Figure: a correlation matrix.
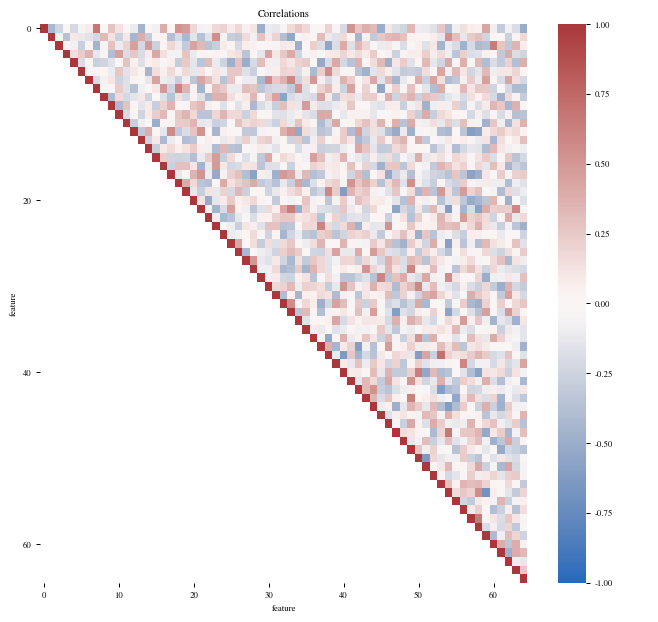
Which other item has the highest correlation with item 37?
23
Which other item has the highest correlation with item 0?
7
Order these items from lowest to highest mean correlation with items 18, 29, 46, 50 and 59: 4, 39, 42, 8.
4, 42, 39, 8
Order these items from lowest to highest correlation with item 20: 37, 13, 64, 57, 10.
57, 13, 64, 37, 10
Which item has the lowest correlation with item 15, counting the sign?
11
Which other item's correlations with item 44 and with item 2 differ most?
60
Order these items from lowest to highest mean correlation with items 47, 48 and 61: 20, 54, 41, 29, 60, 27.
20, 41, 60, 27, 29, 54
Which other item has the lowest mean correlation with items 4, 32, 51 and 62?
27
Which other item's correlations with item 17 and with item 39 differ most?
56
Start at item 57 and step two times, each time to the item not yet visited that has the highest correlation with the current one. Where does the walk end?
54
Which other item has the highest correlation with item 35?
9
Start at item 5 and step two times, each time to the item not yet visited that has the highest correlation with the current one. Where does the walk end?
53
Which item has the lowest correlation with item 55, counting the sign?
43
